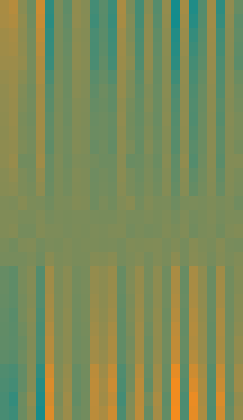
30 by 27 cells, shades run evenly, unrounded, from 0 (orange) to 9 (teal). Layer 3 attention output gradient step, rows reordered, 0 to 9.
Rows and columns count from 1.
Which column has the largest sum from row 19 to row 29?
5
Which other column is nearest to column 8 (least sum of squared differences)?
18
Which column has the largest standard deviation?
20
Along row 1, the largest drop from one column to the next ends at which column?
21
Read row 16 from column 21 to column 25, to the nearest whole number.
5 5 5 5 5
